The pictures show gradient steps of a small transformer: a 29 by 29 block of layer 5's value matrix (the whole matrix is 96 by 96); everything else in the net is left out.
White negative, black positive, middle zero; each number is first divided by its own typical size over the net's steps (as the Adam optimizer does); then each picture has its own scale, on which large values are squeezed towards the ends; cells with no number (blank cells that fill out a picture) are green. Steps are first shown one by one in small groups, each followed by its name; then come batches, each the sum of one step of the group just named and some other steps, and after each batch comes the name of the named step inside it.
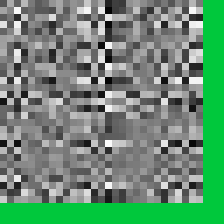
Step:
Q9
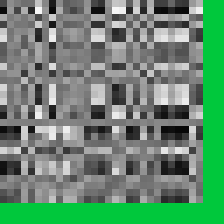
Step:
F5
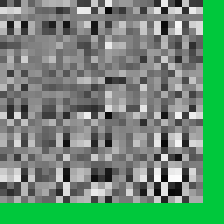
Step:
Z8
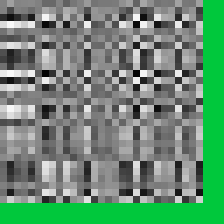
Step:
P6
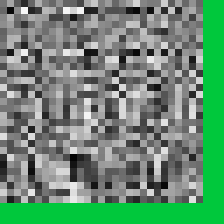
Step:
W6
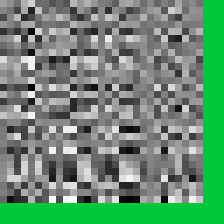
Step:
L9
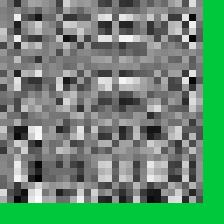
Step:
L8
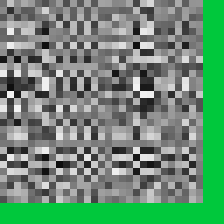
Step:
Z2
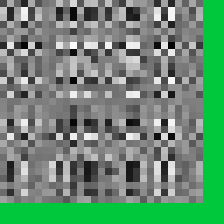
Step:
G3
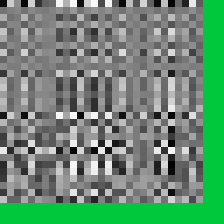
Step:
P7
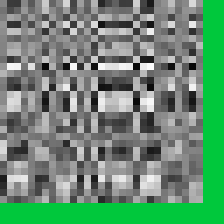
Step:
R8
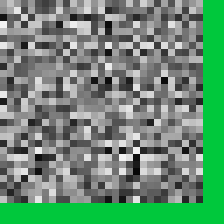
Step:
Q9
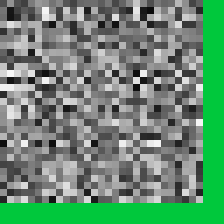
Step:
P6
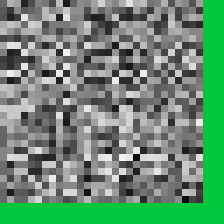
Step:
P6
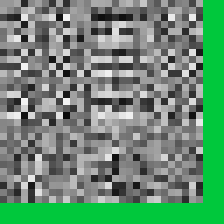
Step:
L9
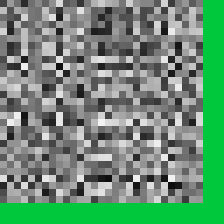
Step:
Z8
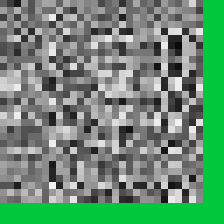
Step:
L9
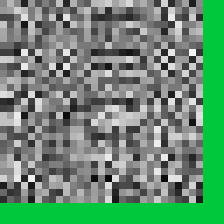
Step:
Z8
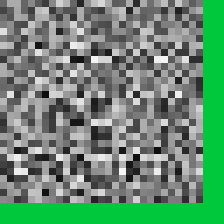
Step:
Z2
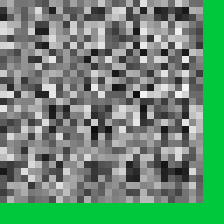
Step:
Z2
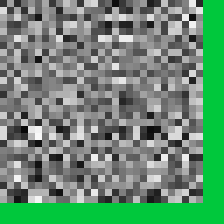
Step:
L8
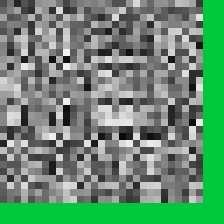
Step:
L9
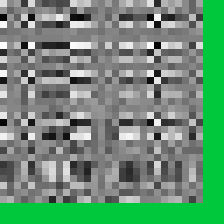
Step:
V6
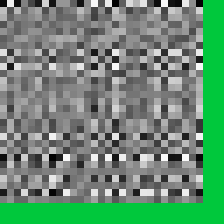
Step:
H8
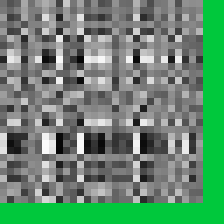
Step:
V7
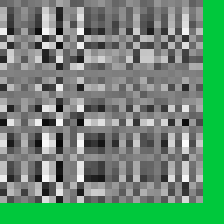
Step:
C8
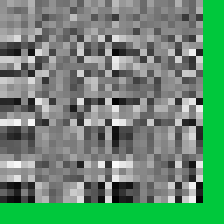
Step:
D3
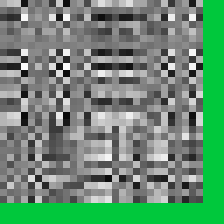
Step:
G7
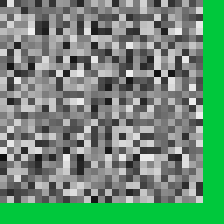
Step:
H8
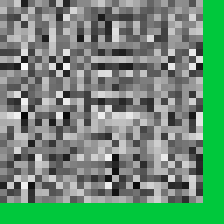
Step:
G7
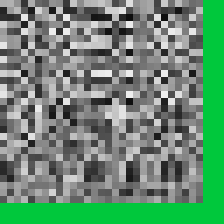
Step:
V6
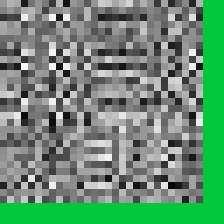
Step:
G7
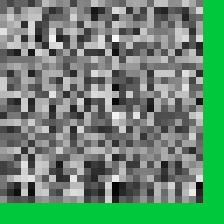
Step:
D3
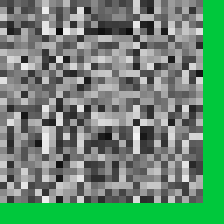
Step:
C8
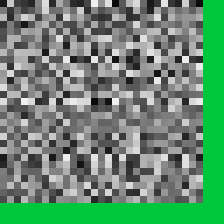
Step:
H8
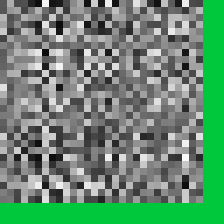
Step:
H8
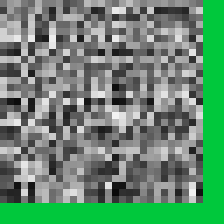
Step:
D3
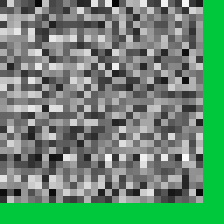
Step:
H8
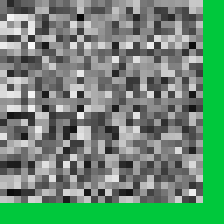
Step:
V6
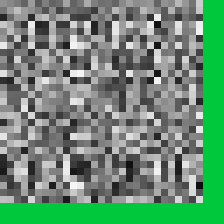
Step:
V6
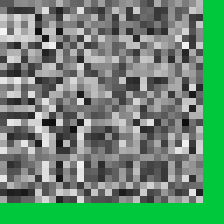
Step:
C8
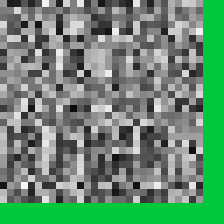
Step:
V7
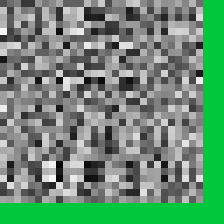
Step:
C8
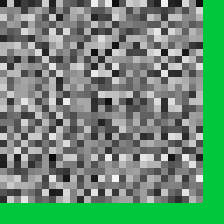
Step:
H8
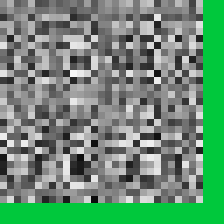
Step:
V6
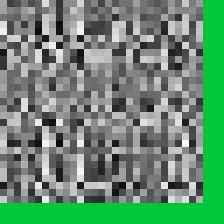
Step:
C8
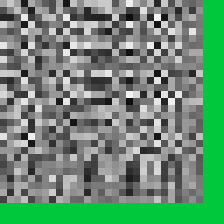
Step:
V6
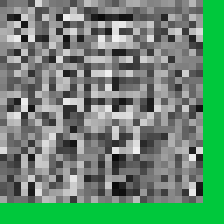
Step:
V7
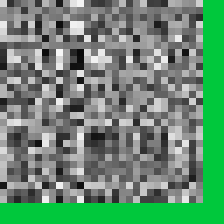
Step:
V7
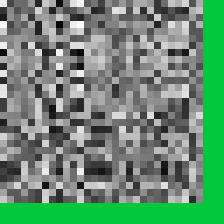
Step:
V6
